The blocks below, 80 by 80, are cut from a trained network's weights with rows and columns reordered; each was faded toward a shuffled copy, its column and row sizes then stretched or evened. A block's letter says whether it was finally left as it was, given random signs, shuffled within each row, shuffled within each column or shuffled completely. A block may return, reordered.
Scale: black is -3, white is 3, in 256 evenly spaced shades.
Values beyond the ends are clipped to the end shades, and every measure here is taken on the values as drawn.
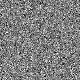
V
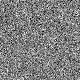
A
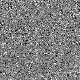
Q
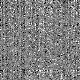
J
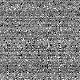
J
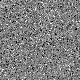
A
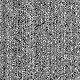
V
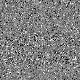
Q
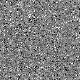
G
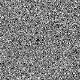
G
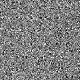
J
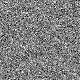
A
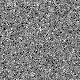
A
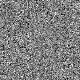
V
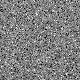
A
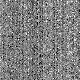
V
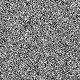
A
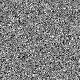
A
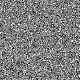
V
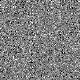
G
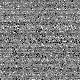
Q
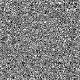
J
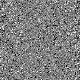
V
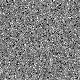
A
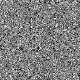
G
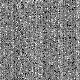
V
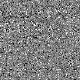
G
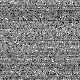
Q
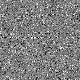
Q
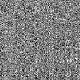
J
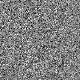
G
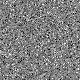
A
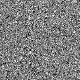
V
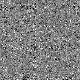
G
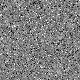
A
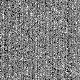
V
